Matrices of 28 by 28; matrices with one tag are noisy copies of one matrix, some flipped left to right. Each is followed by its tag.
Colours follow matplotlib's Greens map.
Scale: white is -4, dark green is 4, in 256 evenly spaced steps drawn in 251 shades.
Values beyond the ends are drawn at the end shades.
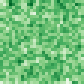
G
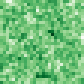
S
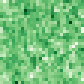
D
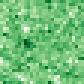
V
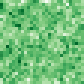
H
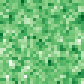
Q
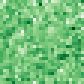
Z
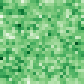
H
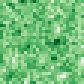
V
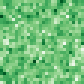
Q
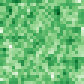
D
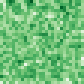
G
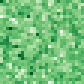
Z
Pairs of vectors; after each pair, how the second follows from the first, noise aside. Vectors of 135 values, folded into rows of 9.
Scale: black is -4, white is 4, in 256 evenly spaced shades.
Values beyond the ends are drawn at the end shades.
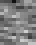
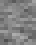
wrapped around, shrunk.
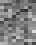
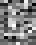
wrapped around, scaled up.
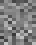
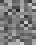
reversed, negated.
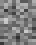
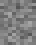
reversed, shrunk.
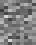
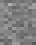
wrapped around, shrunk.
